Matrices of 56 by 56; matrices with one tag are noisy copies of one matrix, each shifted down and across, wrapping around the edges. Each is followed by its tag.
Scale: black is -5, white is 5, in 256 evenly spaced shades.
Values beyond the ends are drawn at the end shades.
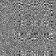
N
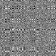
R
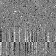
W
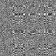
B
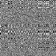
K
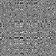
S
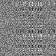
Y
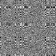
B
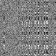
Y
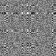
B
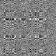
B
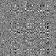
N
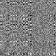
N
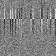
W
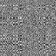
N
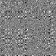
N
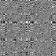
B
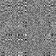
N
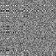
S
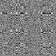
B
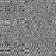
K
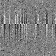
W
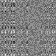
Y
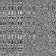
Y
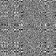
N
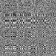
K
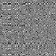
S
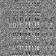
Y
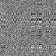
K
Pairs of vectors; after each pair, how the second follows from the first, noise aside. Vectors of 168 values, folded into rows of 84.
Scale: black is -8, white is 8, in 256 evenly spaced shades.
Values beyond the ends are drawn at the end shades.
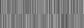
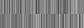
wrapped around, negated.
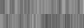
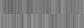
wrapped around, shrunk.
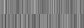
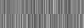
sign-scrambled.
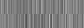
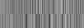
sign-scrambled.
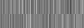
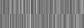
copied.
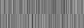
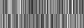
wrapped around, negated, scaled up.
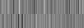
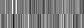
wrapped around, negated, scaled up.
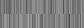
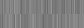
reversed, negated, shrunk.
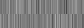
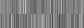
wrapped around, negated.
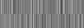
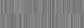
reversed, negated, shrunk.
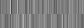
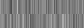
sign-scrambled.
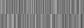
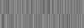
wrapped around, negated, shrunk.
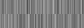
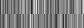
wrapped around, negated, scaled up.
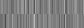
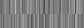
wrapped around, negated.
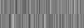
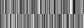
reversed, scaled up.
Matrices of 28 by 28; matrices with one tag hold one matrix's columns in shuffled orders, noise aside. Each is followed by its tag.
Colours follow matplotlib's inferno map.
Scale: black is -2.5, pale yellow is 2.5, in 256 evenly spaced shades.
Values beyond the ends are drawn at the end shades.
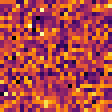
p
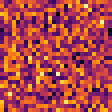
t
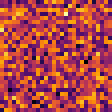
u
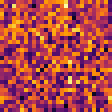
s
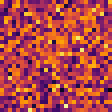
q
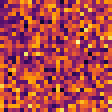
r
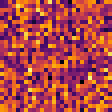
r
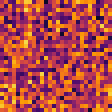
r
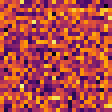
u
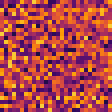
u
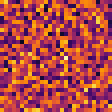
t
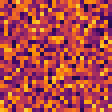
t
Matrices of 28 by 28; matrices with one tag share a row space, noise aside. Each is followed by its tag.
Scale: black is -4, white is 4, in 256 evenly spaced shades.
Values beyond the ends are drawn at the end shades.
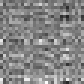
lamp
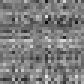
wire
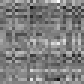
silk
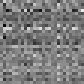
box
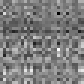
box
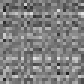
box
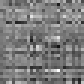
silk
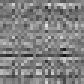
wire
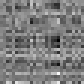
silk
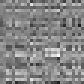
silk
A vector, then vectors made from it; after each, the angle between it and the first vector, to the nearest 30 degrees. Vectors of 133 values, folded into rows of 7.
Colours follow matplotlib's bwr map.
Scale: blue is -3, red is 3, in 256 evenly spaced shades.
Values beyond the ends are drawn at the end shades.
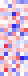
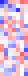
90 degrees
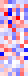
90 degrees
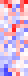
120 degrees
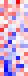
120 degrees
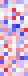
30 degrees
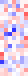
60 degrees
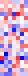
60 degrees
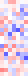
60 degrees
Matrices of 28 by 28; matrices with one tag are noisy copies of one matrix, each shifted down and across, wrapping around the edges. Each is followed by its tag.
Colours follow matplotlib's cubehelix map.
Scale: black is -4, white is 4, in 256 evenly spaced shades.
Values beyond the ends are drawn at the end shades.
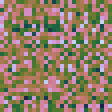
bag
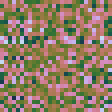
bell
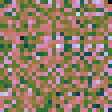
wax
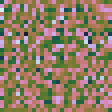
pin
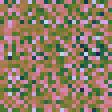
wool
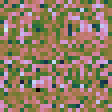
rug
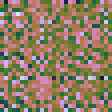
wool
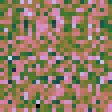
rug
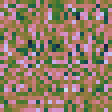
bag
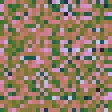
wax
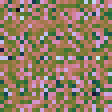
wool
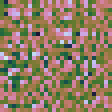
pin
